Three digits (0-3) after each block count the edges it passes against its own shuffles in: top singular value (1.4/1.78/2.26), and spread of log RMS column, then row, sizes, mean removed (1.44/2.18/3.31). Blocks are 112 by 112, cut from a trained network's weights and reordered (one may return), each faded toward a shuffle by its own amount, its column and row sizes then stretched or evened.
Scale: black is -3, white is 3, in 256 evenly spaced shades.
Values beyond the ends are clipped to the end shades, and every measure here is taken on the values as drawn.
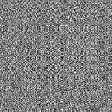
3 1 2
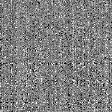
1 2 2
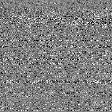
1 1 3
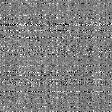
1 1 3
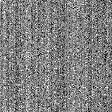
2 1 1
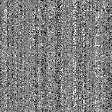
2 2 2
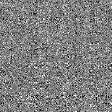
1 2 2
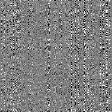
2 3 2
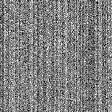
3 0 1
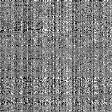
3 1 3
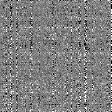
1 3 1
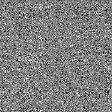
0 2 2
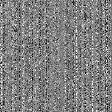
2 3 0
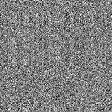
2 0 1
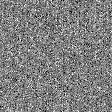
0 0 0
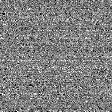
1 0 2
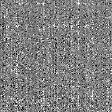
1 2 2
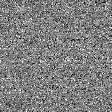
0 0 1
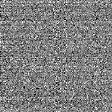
1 2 1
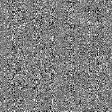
1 3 1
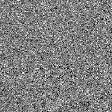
1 1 1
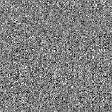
1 1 2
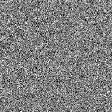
1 1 0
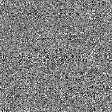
1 1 2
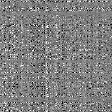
1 2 3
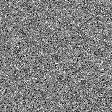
0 0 0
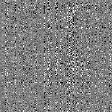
1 3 2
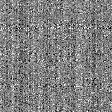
2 0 2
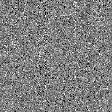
0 2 0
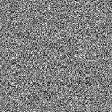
2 1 1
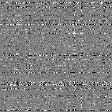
1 2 3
